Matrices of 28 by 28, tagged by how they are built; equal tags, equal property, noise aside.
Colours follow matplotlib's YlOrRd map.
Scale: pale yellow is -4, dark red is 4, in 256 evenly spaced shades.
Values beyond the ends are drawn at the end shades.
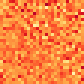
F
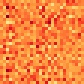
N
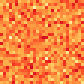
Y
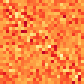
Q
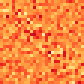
Q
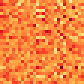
N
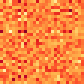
N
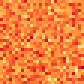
Y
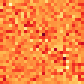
Q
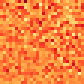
F
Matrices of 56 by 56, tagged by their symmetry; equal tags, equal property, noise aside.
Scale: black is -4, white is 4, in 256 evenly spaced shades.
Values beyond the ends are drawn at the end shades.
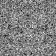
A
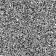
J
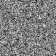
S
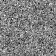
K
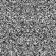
A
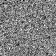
K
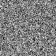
S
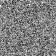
J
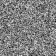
S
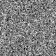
J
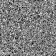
K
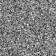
S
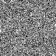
J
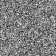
J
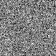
S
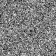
K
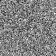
K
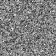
K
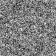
J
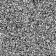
S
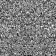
A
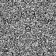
A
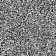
S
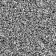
S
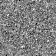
J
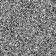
K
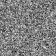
S
